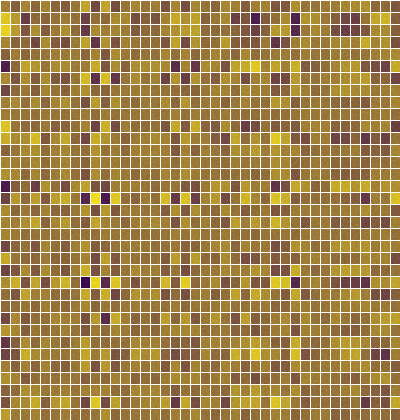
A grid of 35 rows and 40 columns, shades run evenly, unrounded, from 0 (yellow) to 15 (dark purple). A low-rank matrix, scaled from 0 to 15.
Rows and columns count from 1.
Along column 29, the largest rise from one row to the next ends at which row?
25
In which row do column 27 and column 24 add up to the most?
2
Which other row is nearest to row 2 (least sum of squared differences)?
3
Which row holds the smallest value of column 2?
24
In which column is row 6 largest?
1
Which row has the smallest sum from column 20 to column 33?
6
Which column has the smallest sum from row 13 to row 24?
10
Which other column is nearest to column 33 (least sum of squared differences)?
32
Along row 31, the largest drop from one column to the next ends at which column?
11
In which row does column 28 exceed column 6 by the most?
16
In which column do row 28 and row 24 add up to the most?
9
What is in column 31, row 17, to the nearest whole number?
8
